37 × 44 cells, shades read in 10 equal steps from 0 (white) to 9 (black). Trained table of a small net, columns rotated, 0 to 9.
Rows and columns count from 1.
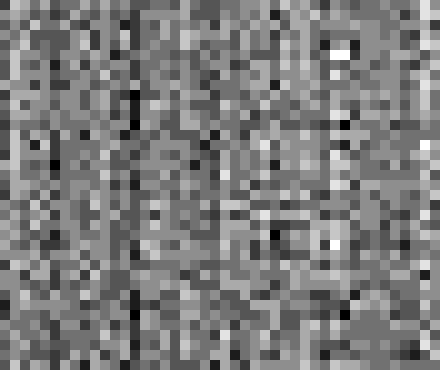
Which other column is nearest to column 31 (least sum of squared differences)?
2
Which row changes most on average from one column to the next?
5
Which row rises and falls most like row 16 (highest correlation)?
8
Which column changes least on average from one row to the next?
38
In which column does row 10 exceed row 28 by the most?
14
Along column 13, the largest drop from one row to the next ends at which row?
4
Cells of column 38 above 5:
2
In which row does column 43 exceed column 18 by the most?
28
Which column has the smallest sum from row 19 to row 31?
34
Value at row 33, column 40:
3
